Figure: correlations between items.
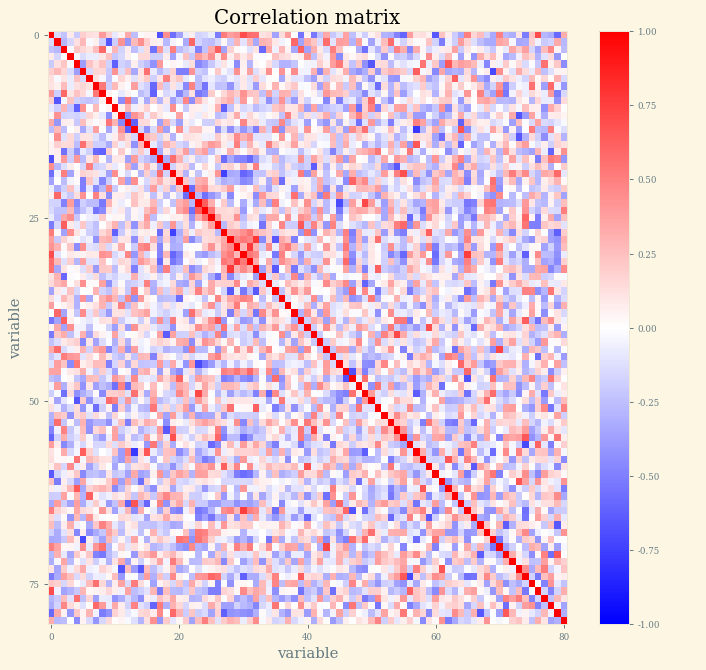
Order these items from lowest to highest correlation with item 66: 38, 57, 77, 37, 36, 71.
38, 36, 37, 57, 77, 71
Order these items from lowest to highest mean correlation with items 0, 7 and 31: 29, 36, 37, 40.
40, 36, 37, 29
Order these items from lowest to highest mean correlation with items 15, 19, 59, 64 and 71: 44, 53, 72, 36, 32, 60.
36, 32, 44, 60, 72, 53
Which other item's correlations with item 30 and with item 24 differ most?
65
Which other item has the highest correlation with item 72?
19
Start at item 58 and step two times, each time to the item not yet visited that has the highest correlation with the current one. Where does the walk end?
4
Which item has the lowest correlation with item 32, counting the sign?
35
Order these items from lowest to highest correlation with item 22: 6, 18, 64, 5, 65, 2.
18, 2, 6, 65, 64, 5
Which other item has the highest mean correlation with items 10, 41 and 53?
54
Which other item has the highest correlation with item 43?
70
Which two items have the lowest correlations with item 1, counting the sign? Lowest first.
9, 61
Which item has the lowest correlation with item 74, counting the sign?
56
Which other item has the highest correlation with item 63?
6
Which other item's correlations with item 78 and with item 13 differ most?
2
